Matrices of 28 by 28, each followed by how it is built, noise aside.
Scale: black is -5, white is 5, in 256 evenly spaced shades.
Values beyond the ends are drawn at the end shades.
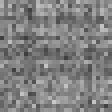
blocks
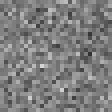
noise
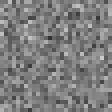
noise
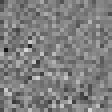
lower triangular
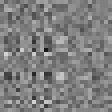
low rank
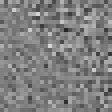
upper triangular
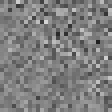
upper triangular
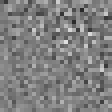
upper triangular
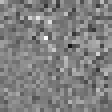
upper triangular
